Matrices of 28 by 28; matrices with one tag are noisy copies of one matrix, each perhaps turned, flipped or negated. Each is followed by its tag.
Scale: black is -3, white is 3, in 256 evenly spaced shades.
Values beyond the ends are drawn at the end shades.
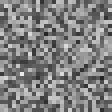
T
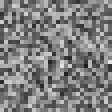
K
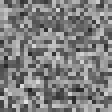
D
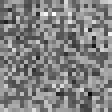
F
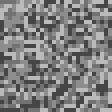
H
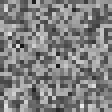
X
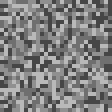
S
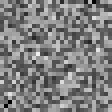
K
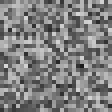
H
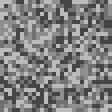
H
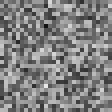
K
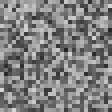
H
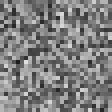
H
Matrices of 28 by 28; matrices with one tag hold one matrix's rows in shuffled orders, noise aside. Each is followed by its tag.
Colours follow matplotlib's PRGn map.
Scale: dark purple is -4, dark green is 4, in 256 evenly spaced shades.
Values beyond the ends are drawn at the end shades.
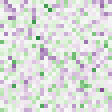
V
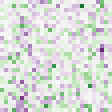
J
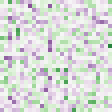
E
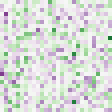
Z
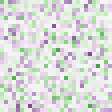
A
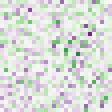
A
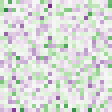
E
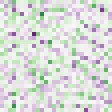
V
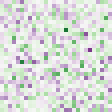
A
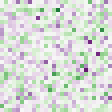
A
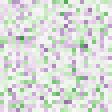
A
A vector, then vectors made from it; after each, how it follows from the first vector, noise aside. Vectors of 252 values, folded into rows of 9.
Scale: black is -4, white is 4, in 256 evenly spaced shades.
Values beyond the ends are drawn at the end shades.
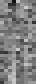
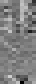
reversed, partly zeroed.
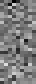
sign-scrambled.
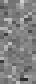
reversed, partly zeroed.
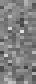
wrapped around, negated, partly zeroed.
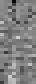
partly zeroed.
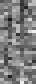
reversed, negated.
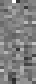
negated, partly zeroed.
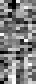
scaled up.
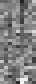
reversed, negated.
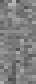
negated, shrunk.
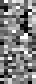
wrapped around, negated, scaled up.
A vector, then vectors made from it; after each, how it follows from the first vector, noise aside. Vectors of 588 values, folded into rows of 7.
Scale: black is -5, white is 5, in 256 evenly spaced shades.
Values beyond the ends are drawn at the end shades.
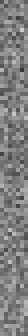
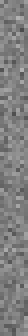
negated, shrunk.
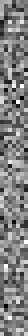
reversed, negated, scaled up.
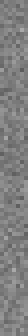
shrunk.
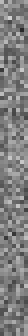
negated.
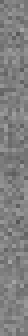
shrunk.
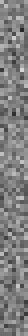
negated.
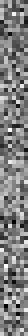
reversed, negated, scaled up.
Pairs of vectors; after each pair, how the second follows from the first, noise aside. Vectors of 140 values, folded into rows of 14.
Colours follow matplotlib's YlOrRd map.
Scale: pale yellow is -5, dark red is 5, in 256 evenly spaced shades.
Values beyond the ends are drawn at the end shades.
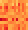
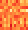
reversed, negated.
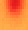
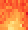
reversed, negated.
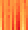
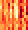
wrapped around, negated, scaled up.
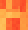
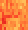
negated, partly zeroed.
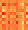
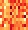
reversed, scaled up.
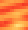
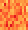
shuffled.
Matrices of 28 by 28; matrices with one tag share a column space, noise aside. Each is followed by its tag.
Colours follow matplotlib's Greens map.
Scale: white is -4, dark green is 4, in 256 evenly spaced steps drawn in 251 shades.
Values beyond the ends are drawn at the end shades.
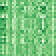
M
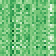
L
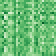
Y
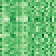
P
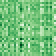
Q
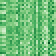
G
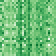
Q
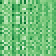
L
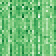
M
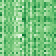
P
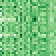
P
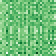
G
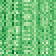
G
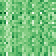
Y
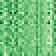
Y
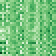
G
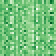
L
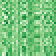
Y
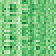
L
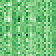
P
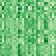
M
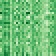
Y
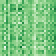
L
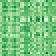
P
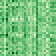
P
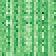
Y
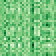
Q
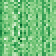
Q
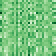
Y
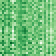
G
